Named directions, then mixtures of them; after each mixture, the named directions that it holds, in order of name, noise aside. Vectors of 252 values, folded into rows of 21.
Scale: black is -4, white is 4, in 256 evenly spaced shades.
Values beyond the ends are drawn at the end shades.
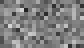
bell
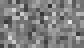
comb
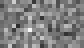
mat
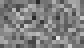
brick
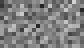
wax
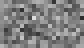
bell, brick, mat.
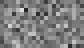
bell.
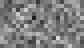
brick.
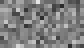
bell, brick.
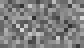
bell, brick, wax.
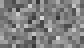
brick, mat.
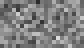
brick.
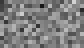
wax.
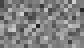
wax.
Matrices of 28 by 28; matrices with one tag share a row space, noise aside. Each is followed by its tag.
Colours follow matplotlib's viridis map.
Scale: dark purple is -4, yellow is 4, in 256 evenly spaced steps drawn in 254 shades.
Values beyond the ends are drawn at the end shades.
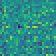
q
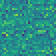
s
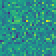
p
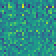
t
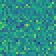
t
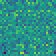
t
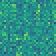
t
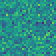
s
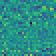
q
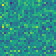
q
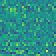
t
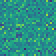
t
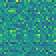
t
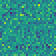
t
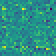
s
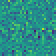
p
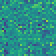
q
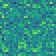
q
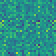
t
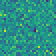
t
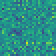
p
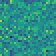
q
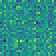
t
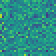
q
